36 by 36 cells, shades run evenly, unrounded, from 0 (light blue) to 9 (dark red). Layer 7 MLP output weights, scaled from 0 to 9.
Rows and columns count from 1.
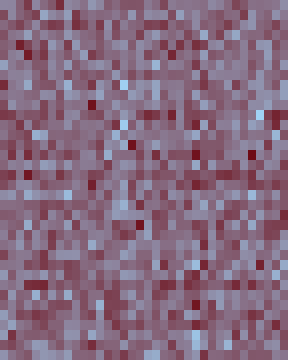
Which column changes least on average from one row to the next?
11
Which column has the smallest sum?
16
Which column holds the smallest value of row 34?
25
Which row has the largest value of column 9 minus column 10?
5
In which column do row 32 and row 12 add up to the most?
22
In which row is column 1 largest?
9
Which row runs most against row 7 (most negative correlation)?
14
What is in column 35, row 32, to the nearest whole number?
4
